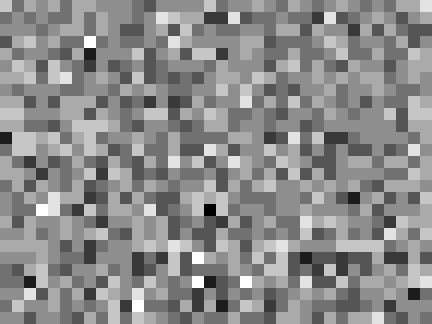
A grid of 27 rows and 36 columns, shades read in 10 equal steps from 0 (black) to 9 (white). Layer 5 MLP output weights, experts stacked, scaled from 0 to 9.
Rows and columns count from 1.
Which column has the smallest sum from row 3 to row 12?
23
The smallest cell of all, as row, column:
18, 18
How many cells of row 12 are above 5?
13
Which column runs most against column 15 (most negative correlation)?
6
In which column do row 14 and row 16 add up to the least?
3
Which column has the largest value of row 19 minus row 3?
26
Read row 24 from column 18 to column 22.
1 3 4 9 6
